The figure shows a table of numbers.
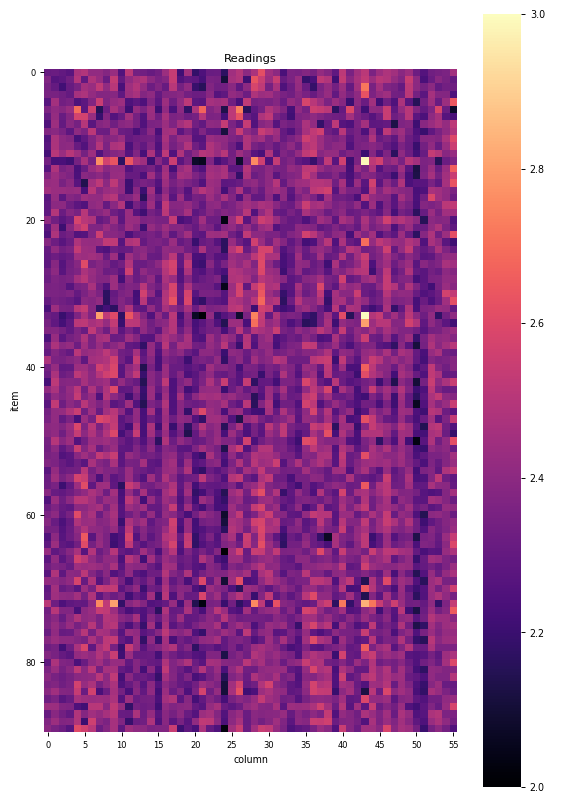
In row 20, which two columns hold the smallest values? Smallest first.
24, 51
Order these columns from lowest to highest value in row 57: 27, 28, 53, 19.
53, 27, 19, 28
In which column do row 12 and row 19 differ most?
43
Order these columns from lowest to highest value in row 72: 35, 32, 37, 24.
24, 35, 32, 37
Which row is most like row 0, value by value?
62
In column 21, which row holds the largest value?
5
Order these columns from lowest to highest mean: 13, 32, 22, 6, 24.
24, 13, 32, 22, 6
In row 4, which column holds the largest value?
55
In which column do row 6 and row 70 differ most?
26
